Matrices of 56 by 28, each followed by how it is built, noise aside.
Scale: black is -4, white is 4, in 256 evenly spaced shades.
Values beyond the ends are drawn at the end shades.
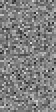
repeating rows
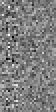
uneven columns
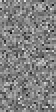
repeating rows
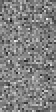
repeating rows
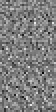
repeating columns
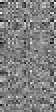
low rank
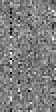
uneven columns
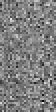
low rank
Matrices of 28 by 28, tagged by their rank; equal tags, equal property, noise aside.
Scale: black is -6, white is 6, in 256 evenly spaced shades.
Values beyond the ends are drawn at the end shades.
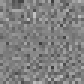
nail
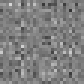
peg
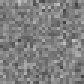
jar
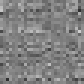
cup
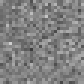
jar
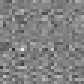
peg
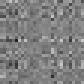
cup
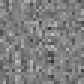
nail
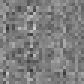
peg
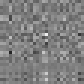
cup
